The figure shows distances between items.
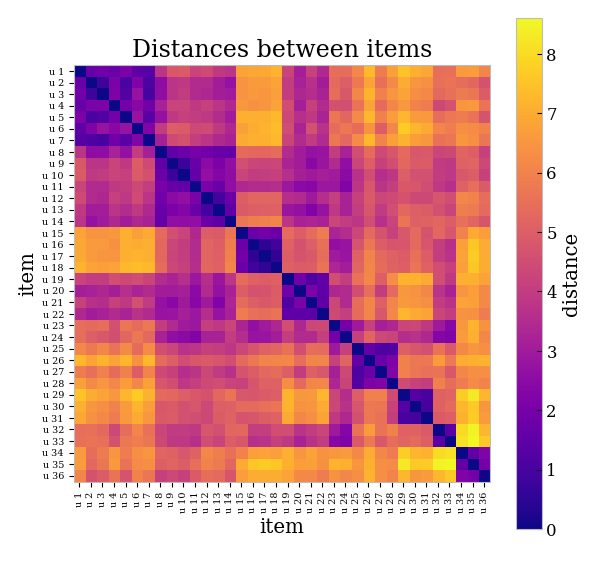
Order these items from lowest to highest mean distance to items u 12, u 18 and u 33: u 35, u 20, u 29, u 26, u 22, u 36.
u 20, u 22, u 29, u 26, u 36, u 35
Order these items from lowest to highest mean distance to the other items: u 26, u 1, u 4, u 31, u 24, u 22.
u 24, u 22, u 4, u 1, u 31, u 26
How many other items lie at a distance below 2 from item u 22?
3
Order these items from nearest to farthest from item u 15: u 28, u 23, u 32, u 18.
u 18, u 23, u 28, u 32
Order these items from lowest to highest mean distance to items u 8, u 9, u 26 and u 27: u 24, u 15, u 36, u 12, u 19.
u 12, u 24, u 19, u 15, u 36
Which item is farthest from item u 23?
u 35
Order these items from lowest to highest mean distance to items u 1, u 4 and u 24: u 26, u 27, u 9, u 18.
u 9, u 27, u 18, u 26
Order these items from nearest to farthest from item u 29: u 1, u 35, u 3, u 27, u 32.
u 32, u 27, u 3, u 1, u 35
